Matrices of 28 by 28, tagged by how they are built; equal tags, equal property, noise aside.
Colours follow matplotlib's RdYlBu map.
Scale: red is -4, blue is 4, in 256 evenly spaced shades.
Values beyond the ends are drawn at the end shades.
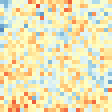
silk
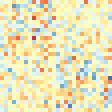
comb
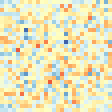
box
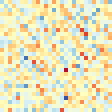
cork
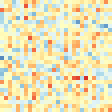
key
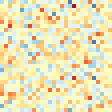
box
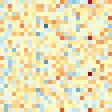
box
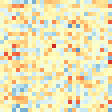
key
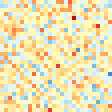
cork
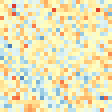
cork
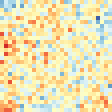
silk
